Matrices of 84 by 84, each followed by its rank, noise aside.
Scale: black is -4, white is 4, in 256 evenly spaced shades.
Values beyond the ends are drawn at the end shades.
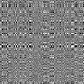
two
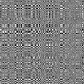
two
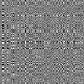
two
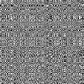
four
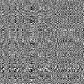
five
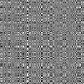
two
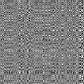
two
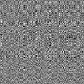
five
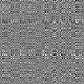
two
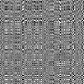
three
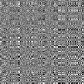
two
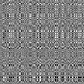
two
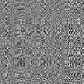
four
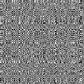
four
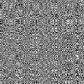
five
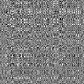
five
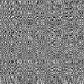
four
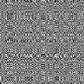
four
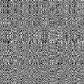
five
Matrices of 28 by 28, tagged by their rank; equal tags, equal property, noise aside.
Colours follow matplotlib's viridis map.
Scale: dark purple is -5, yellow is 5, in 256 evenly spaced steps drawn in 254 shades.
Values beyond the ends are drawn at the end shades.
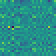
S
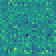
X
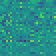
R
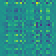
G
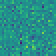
X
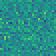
X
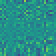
S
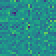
X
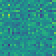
R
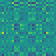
G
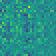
R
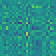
S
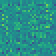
X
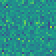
X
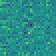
X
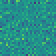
X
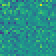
X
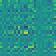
S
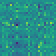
R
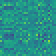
R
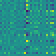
G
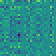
S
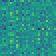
R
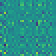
S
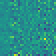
R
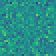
X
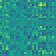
S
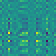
G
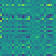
G
